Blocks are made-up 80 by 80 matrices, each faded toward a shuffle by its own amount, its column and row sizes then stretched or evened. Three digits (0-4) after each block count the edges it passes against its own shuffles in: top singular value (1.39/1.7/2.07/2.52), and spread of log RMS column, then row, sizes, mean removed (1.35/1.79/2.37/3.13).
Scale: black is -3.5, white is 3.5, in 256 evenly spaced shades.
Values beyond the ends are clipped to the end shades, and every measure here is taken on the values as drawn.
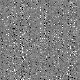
0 3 0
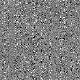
1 3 1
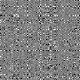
4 3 3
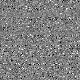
0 0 3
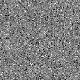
2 0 0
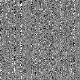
1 4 1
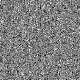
1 0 1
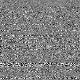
1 0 4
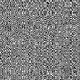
4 3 0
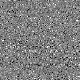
2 0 2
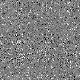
2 2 2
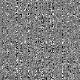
1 4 2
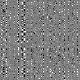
4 4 1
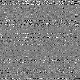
2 0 4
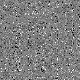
1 2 1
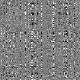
3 4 3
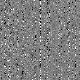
1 4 0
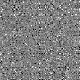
3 1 1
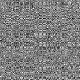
4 0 3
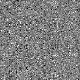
2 2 1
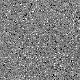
1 1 1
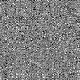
3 0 1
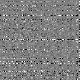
2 3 4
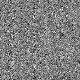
0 2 0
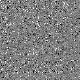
1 2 2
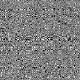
3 2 3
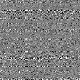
3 0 4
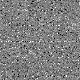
2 0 2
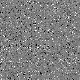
1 1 1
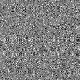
3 0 2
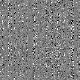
0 4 1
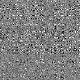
2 2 3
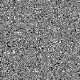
0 2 2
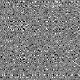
3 2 3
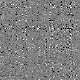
0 3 3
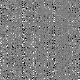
1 4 1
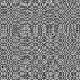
4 3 1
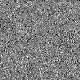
1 0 0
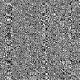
3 3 1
